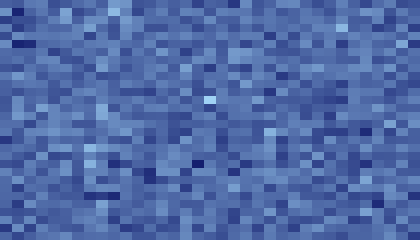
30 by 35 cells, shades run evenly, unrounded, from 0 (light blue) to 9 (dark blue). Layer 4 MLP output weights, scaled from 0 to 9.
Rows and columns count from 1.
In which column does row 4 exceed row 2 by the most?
10
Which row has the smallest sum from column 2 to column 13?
19
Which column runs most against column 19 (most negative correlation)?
23
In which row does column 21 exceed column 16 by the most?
9
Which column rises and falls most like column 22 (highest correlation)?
15
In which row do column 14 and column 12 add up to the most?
29
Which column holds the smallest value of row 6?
34
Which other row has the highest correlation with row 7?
24
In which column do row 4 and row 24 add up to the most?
2
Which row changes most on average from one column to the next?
21
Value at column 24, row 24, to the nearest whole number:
5
